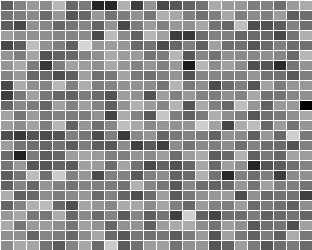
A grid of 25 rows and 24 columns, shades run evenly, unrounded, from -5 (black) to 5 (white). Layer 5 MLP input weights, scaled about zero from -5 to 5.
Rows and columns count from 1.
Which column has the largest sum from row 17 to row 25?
7
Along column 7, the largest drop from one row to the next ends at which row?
6
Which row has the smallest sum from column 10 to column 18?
22
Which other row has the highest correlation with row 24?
17
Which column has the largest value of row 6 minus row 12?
9
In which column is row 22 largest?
15
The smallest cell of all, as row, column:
11, 24
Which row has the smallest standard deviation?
19
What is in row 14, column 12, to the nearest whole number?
1
